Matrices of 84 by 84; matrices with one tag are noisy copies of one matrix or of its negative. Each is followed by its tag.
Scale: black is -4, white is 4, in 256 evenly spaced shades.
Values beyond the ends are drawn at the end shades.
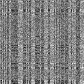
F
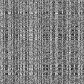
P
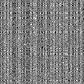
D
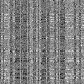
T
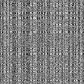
D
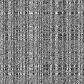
P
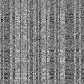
T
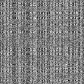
D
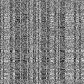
T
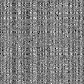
D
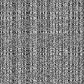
D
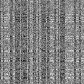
T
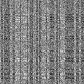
T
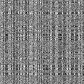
P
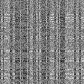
T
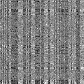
F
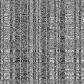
T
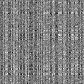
P
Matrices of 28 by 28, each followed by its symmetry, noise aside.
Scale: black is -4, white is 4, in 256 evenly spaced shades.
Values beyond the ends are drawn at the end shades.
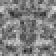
mirrored left to right.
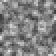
same after a half turn.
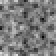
mirrored top to bottom.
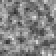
no symmetry.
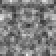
mirrored left to right.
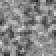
same after a half turn.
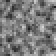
mirrored top to bottom.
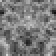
mirrored left to right.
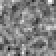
no symmetry.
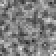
symmetric.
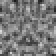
mirrored left to right.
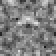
mirrored left to right.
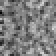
mirrored top to bottom.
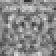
mirrored left to right.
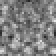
mirrored left to right.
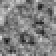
symmetric.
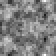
mirrored top to bottom.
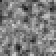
no symmetry.
